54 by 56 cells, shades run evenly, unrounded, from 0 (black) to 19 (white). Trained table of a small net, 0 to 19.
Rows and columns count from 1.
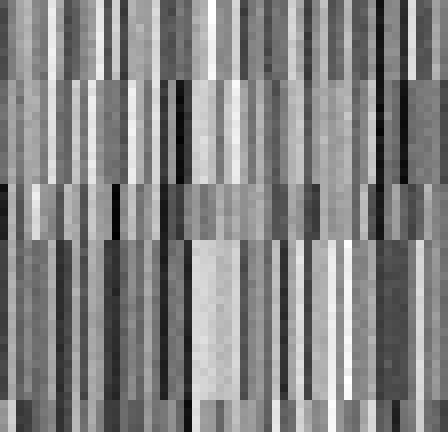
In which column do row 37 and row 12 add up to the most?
30
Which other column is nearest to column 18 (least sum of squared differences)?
4
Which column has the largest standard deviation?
15
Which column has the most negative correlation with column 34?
52
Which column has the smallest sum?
48
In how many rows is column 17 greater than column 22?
50
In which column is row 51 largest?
42
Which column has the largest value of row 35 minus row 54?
44
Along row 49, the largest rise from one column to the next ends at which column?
25
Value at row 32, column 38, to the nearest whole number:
16
